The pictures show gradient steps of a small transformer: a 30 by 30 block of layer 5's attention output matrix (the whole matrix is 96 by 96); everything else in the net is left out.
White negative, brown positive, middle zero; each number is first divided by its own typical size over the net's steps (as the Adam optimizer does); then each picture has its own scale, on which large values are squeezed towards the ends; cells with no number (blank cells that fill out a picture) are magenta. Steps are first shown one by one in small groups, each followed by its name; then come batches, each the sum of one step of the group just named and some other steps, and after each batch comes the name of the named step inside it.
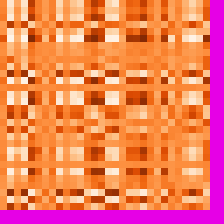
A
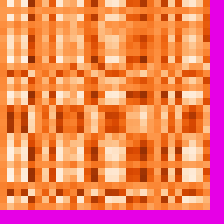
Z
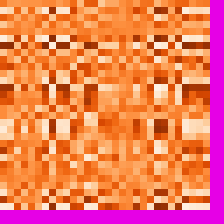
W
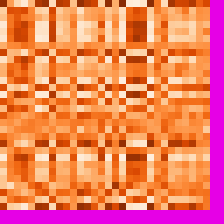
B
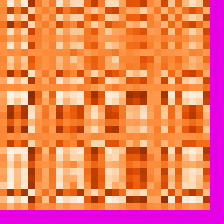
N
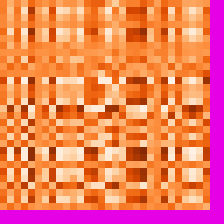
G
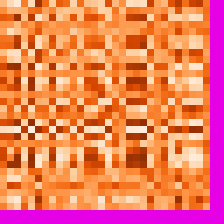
G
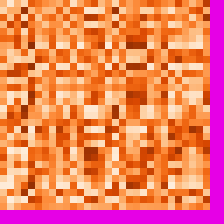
N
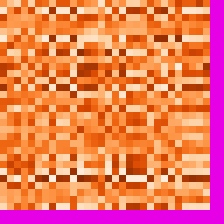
W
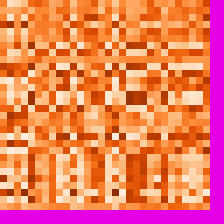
N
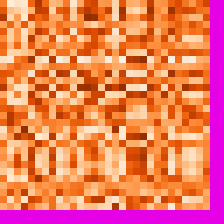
Z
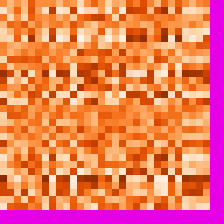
A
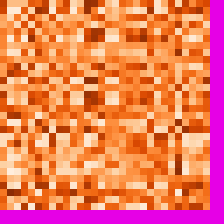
A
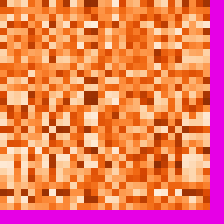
N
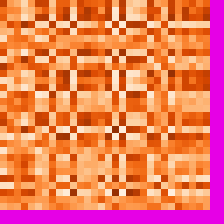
B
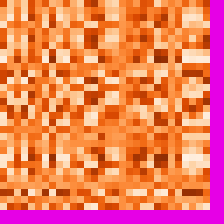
A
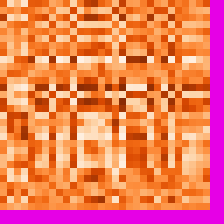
Z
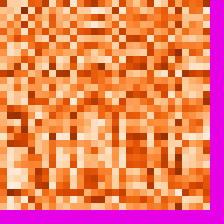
N
